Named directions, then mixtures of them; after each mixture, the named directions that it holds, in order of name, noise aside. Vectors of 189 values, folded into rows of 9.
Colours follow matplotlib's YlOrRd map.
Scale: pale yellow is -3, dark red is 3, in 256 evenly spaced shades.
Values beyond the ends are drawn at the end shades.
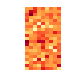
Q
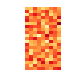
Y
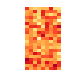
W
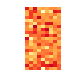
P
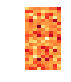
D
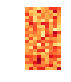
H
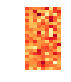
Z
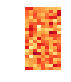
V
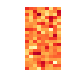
V, Z.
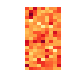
P, Q.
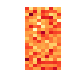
Q, W, Y.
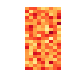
V, Y.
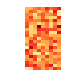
V.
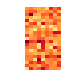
H, Q.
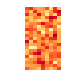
H, V, Z.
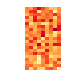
H.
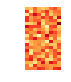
Y.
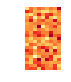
D.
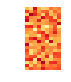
Q, Y.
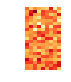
Q, W.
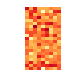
P.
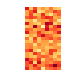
P, W.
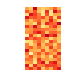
P, Y.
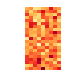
H, P, W.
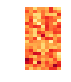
W.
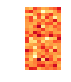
D, P.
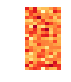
P.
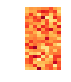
D, V, Z.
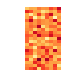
D.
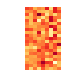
Z.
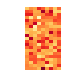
P, Q.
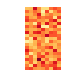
D, P, Y.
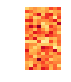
D, Y.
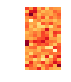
D, P, Q.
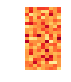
D, Y.
